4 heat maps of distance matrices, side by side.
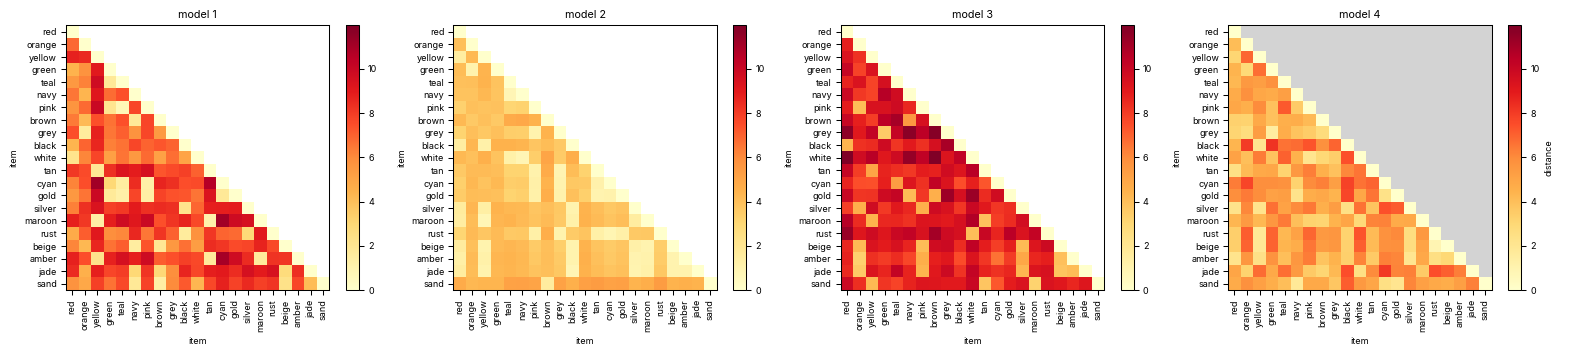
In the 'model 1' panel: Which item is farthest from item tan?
cyan
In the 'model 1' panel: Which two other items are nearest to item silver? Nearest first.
black, rust
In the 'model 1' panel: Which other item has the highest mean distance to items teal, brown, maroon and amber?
silver
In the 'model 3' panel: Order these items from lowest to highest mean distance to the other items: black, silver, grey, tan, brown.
silver, tan, black, brown, grey
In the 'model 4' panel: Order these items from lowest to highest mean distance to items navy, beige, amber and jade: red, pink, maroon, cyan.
red, maroon, pink, cyan
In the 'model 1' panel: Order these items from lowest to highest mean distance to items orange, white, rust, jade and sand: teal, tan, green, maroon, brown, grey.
brown, grey, green, teal, tan, maroon
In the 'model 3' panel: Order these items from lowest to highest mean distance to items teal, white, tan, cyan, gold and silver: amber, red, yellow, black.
amber, yellow, black, red
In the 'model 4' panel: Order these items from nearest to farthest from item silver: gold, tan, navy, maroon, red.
red, tan, maroon, navy, gold
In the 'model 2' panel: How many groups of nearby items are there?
5
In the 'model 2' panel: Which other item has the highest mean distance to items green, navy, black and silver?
sand
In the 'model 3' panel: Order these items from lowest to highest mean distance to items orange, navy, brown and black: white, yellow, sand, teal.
yellow, sand, teal, white
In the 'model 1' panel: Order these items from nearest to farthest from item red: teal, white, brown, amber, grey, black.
white, black, teal, brown, grey, amber
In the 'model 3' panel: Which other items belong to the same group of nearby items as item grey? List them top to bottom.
green
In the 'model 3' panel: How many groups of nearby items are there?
7
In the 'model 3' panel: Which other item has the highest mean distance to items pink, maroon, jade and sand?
white
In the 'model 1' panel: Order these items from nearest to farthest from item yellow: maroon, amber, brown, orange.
maroon, amber, brown, orange
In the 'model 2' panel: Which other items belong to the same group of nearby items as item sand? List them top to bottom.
brown
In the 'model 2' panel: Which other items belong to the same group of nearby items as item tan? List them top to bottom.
pink, grey, cyan, gold, rust
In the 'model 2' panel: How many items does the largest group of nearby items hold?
8
